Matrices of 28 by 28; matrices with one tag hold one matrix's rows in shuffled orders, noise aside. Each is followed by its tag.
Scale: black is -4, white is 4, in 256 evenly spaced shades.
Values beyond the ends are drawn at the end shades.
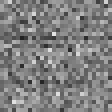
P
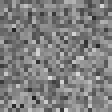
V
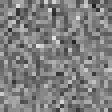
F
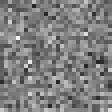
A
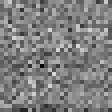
P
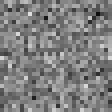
A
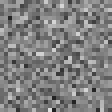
F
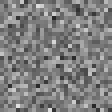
F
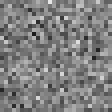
V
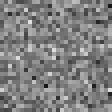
A
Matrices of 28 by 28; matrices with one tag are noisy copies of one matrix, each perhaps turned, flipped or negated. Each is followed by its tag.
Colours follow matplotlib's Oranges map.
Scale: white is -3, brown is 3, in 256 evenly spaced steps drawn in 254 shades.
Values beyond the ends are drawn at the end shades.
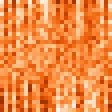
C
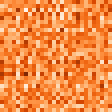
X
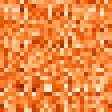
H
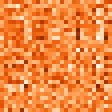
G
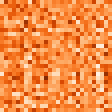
G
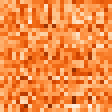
G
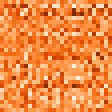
G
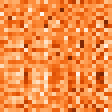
G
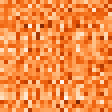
X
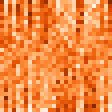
C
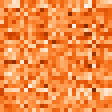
H
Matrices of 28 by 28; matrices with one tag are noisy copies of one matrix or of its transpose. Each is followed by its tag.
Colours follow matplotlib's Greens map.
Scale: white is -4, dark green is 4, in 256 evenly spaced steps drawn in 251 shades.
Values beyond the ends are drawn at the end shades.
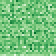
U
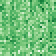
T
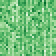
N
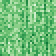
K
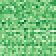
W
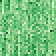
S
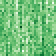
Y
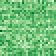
T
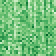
K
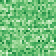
T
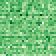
U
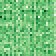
U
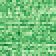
N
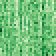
Y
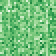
T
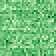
T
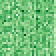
U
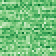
S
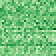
W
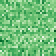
T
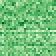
W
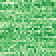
S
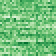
Y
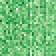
W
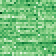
Y
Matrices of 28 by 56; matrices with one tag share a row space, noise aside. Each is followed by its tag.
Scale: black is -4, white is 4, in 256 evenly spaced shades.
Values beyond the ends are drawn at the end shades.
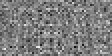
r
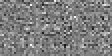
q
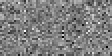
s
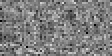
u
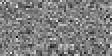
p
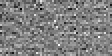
u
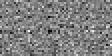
p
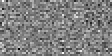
s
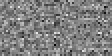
q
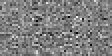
r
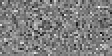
r
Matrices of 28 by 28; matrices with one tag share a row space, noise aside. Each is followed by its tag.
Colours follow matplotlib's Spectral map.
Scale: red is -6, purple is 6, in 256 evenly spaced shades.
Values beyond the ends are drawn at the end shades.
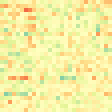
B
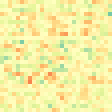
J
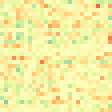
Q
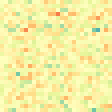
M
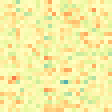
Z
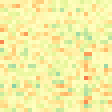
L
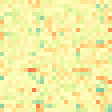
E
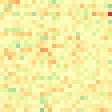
Q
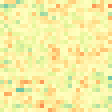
Q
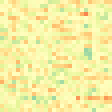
L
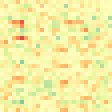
J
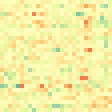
L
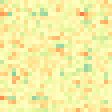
L
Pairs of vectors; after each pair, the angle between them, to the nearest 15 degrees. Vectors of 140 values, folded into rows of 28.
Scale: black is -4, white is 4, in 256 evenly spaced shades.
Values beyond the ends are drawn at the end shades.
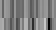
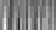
75 degrees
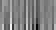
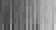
75 degrees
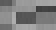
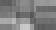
60 degrees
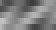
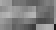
75 degrees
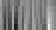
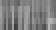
30 degrees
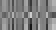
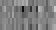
60 degrees
